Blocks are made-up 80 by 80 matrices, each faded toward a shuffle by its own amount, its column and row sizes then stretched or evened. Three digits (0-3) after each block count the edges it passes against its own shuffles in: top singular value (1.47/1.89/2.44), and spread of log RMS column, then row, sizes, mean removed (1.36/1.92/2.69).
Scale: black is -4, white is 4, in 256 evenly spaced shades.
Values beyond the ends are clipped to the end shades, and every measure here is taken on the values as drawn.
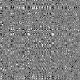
3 2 2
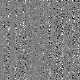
0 3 1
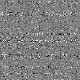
1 1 3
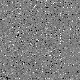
1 1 1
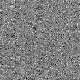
2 0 0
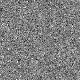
0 1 0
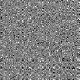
3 2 1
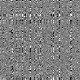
3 3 2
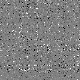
1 2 2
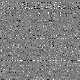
1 0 3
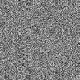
2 1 0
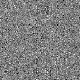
1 1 0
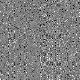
2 2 0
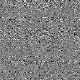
1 2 3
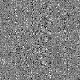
2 2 0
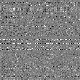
2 0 3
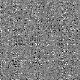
1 2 2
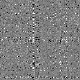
2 2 2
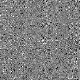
1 2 2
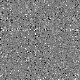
0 2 1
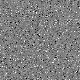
1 0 1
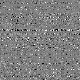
2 0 3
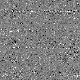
1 1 2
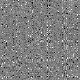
2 3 0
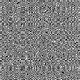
3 0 2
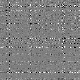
2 2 3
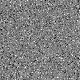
1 0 0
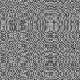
3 0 1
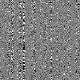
2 3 0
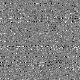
0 0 3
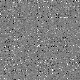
0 1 2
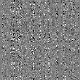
1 3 1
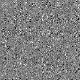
1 2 1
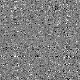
1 2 2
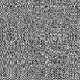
3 1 2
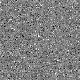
1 0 1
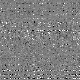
2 1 3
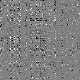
2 3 2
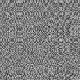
3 0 2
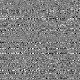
3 0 3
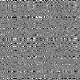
3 1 3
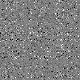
1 1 2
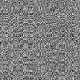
3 2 2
